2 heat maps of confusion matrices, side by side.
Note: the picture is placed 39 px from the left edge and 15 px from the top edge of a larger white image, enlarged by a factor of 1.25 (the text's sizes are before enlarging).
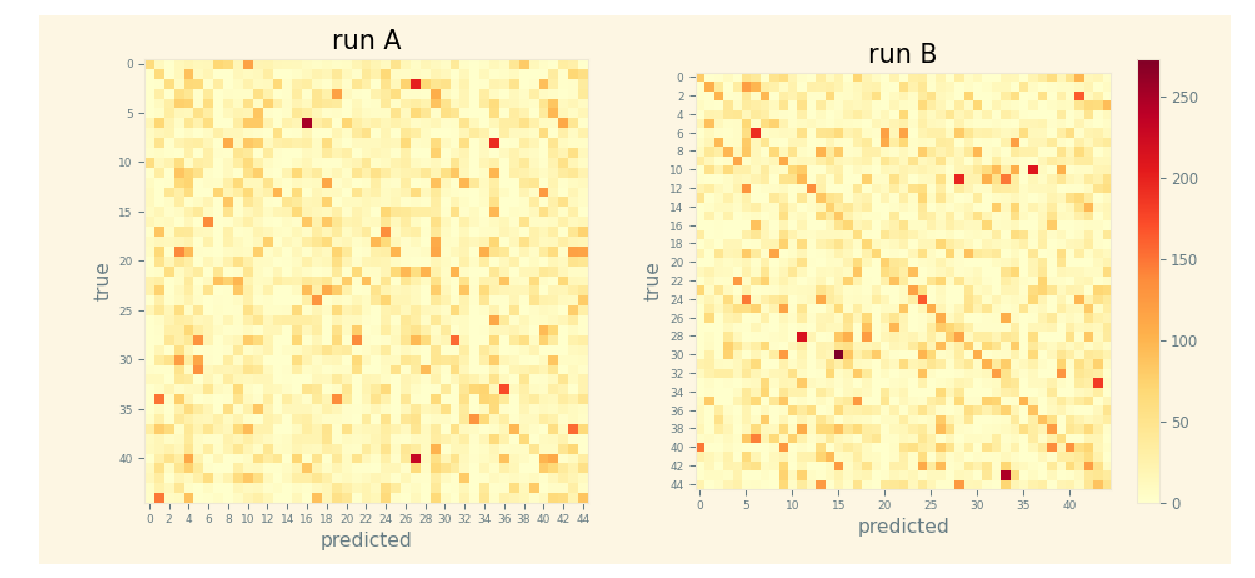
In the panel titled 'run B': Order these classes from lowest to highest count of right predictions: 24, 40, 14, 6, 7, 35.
7, 14, 35, 40, 24, 6
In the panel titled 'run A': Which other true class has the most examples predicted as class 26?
21
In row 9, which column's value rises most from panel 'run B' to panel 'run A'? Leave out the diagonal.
29
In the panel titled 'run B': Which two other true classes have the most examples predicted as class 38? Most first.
40, 16
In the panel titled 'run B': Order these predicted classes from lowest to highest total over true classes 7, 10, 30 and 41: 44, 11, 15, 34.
44, 11, 34, 15
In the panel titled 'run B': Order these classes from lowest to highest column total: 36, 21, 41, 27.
27, 21, 36, 41
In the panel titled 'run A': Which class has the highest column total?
29
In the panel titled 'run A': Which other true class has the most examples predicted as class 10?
0
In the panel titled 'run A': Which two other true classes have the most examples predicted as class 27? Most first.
40, 2
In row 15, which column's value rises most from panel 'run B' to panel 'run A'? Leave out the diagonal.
35
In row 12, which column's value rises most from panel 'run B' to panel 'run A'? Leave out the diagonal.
18
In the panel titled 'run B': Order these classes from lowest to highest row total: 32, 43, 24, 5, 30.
5, 43, 32, 24, 30
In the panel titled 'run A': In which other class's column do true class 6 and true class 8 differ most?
16
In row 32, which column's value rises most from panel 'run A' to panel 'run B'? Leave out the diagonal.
39
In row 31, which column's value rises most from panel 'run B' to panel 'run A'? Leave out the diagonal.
5
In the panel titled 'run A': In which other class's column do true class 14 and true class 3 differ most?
19
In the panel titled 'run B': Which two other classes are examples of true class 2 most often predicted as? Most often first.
41, 7
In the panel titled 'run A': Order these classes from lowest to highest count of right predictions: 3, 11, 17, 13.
17, 3, 11, 13
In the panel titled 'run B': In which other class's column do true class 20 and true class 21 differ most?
23
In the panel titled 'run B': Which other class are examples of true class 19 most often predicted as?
8
